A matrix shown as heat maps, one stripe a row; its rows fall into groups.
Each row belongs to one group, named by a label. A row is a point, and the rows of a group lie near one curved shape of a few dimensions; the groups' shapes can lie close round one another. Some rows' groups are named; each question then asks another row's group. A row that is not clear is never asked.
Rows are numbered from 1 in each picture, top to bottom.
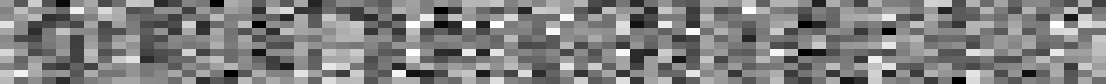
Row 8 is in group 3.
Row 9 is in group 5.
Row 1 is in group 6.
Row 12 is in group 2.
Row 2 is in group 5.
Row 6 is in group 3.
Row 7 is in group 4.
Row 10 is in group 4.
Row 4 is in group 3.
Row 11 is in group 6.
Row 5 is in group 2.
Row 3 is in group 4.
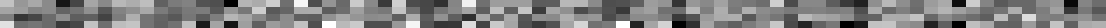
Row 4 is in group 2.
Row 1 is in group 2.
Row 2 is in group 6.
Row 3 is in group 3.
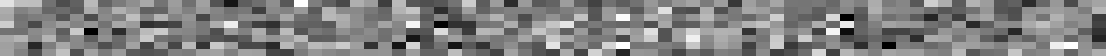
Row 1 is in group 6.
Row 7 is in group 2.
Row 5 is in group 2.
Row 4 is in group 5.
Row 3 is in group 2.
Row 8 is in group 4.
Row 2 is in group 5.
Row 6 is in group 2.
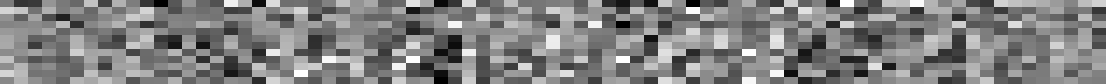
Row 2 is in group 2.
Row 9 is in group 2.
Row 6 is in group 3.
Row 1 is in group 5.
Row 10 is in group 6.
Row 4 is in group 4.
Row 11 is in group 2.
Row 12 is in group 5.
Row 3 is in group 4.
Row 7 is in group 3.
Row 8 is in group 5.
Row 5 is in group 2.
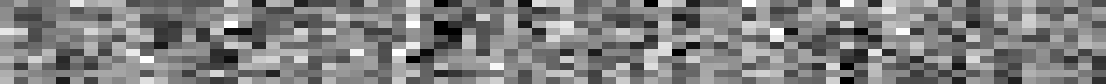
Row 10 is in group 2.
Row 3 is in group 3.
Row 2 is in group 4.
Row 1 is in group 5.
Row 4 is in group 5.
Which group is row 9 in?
2
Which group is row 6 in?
3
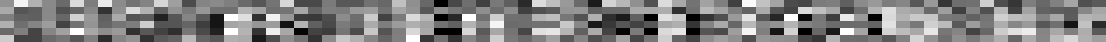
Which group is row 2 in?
4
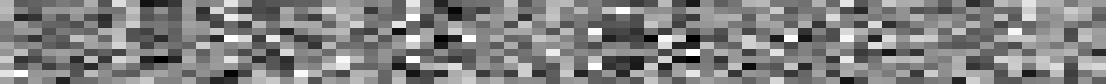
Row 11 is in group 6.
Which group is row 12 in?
2
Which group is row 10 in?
4
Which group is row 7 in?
5
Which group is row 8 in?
2
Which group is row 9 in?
5
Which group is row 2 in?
2
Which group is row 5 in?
4
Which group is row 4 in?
6
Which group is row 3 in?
3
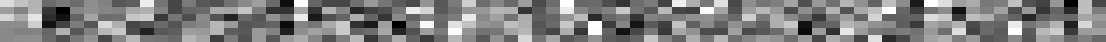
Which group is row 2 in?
4
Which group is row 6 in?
6
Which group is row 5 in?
4
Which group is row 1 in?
6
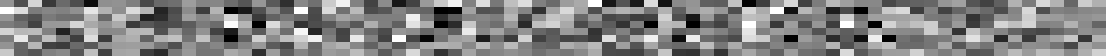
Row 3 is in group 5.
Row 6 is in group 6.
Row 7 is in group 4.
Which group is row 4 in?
5
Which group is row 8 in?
5
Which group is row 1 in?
4
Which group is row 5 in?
6
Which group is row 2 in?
2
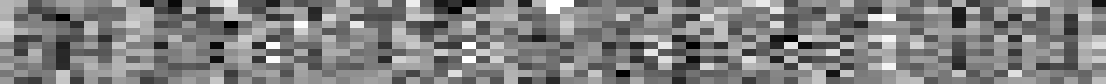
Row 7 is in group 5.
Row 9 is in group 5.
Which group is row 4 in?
2
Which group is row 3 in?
4
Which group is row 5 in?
6
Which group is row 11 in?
4
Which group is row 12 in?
3
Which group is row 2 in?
3
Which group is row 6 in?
4
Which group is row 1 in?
5
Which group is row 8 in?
4
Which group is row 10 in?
4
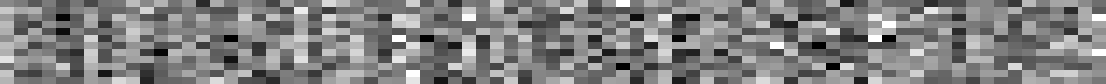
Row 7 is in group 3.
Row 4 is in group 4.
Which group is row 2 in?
6
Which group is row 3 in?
5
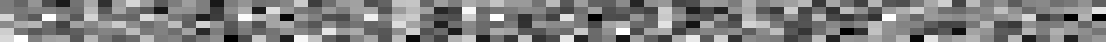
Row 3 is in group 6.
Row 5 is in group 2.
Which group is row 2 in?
5
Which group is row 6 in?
6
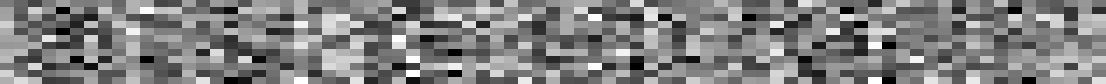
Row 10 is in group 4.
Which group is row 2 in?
2
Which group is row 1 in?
3
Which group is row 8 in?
2
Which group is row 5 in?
4
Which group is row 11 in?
3
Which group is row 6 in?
6
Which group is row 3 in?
4
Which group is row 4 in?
2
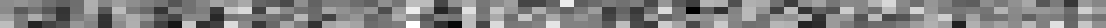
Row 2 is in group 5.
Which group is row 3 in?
6
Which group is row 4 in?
3
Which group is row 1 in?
4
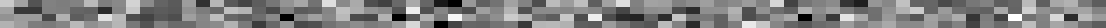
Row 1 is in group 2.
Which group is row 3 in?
4
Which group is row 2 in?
3
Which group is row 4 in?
5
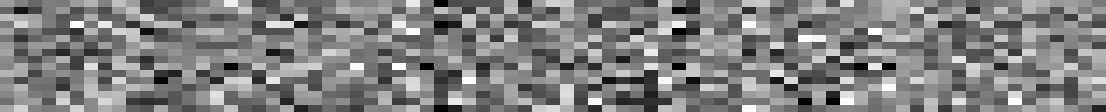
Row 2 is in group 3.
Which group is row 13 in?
4
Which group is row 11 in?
3
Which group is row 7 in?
2
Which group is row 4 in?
5
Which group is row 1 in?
5
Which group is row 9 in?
4
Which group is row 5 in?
5
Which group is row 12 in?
5
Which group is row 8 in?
4
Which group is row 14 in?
4
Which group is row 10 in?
6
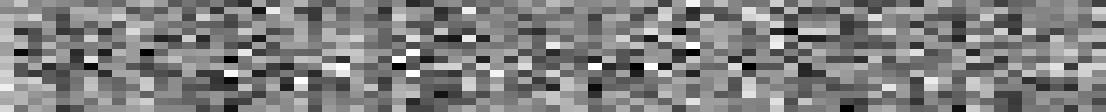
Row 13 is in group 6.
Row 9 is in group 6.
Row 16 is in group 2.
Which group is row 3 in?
5
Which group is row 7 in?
2
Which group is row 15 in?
2
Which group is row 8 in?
3
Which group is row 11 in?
3
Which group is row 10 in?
4
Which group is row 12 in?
6
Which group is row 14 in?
5
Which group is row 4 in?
2
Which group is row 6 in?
3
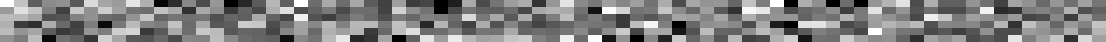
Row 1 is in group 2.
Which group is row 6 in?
4
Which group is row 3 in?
6
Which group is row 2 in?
5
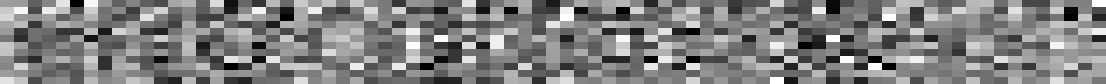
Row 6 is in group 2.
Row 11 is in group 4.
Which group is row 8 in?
2
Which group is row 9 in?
5
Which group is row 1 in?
3
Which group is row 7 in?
3
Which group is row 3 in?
6
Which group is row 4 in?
2
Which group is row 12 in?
2
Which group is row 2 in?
6
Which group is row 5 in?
5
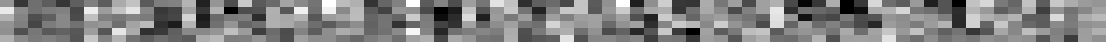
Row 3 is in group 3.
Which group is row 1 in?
2
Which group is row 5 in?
5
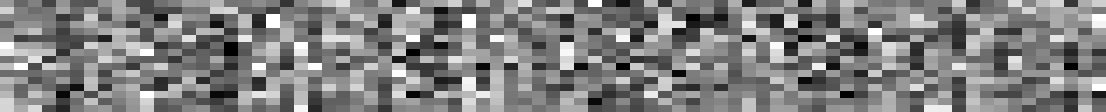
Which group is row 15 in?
6
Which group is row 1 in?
4
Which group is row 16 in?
6
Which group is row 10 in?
6
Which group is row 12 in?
3
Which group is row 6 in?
2
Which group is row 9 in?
4
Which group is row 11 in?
6
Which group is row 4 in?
5
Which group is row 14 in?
2
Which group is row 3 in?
5
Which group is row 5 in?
5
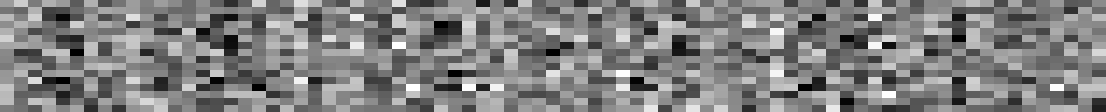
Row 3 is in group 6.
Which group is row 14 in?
4
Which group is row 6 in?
2
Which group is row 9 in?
3
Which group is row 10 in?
4
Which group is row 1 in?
6
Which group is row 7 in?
6
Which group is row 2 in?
4
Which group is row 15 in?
2
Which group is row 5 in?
3
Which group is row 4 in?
5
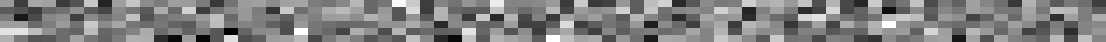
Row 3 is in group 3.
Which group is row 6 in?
3
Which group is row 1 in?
6
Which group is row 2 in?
2
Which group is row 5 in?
6
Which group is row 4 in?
4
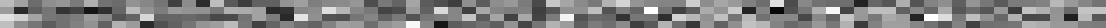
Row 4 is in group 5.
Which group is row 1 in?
2
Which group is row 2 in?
4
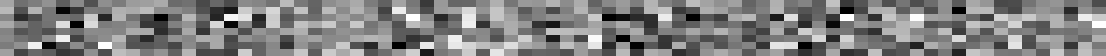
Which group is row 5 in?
3
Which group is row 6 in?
4
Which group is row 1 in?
2
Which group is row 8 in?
2
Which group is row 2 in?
2
